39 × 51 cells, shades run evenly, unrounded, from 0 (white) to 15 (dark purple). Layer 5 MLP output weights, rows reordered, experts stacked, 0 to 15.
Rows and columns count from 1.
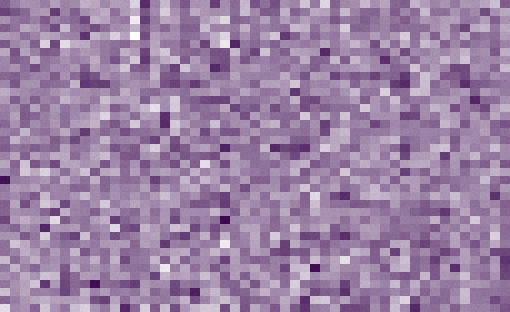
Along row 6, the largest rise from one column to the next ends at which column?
24
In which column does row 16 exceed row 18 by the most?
17
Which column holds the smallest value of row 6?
23
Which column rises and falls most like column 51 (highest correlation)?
44
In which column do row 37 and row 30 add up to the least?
9
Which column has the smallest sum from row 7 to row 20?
16
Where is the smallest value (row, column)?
5, 14
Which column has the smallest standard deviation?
27
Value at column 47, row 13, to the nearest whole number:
8
